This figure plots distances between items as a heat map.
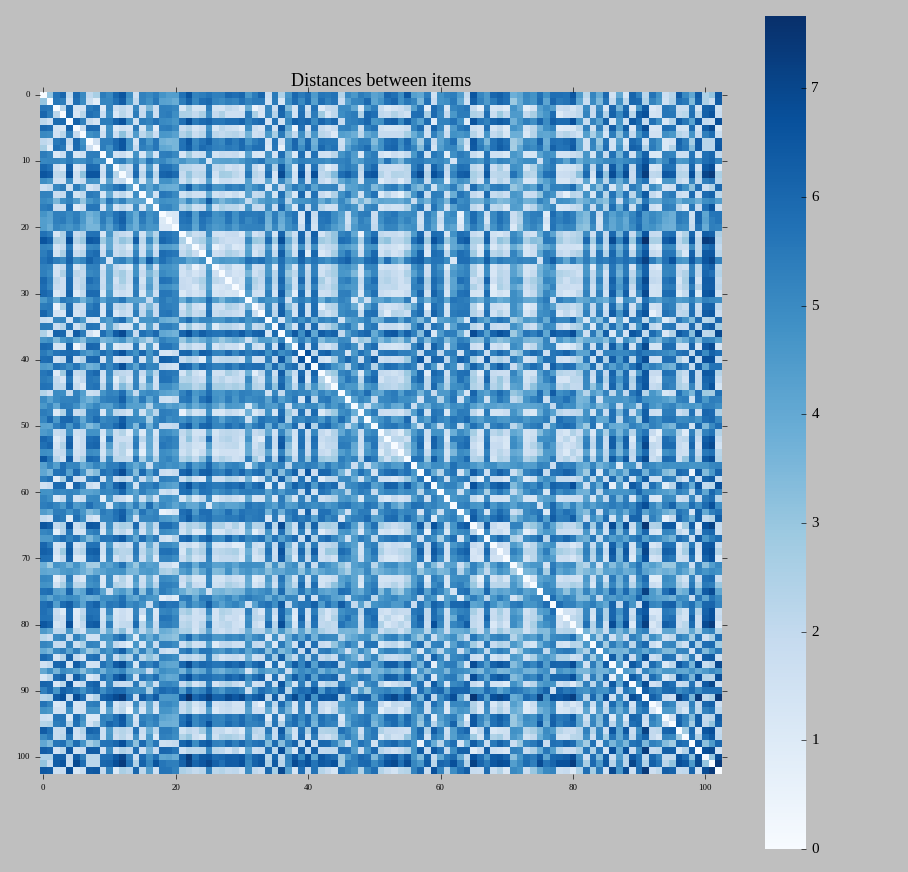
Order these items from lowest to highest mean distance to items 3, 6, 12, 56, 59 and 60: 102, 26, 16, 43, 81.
81, 26, 43, 102, 16
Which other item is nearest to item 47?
31
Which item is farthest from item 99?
91
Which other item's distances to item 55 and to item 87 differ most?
56
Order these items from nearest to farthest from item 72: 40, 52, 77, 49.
52, 40, 49, 77
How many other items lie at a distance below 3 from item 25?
3
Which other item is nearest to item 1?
8
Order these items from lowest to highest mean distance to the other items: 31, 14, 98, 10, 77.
14, 31, 98, 10, 77
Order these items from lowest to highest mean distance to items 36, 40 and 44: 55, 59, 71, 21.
21, 55, 71, 59
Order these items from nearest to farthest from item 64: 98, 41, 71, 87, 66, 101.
101, 71, 98, 41, 87, 66
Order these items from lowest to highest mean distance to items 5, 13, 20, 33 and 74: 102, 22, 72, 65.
102, 65, 22, 72
